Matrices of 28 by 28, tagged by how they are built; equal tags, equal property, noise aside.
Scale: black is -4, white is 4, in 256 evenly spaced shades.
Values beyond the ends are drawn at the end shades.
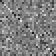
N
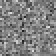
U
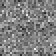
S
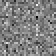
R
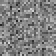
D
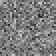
S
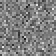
U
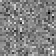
R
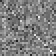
N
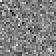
N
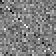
N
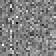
R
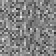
D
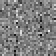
R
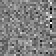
R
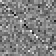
N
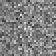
D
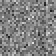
D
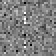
R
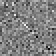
N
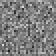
S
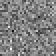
U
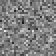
U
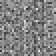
D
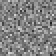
S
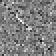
N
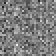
D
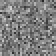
U
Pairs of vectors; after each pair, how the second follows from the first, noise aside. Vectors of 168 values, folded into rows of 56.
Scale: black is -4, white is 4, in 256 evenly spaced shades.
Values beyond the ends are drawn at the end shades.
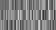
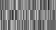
reversed.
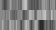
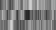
wrapped around.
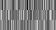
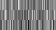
reversed.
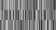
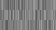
negated, shrunk.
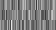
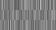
wrapped around, shrunk.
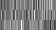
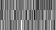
sign-scrambled.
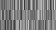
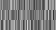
wrapped around.
